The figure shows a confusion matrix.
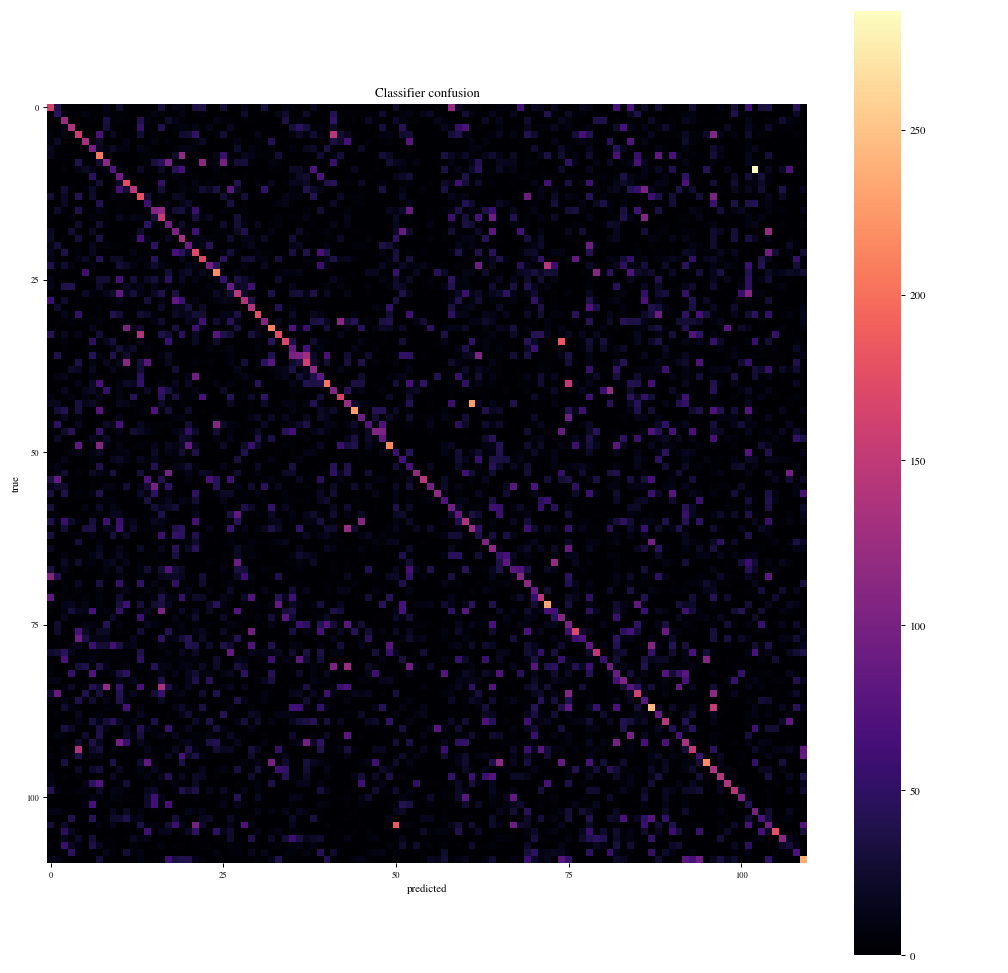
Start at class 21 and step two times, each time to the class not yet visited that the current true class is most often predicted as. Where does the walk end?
50
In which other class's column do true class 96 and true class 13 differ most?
69
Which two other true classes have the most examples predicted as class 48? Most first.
47, 46
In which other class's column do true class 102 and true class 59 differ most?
27
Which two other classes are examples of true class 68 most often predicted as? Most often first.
0, 104
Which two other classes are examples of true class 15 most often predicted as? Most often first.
16, 52
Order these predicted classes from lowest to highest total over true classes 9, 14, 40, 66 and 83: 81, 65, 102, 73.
81, 65, 73, 102
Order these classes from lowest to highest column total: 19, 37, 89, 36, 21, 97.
97, 36, 89, 37, 19, 21
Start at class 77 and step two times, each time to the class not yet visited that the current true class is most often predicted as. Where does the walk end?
41
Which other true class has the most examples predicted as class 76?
22
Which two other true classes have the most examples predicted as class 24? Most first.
46, 33
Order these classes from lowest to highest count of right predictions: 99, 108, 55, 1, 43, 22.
1, 108, 55, 43, 99, 22
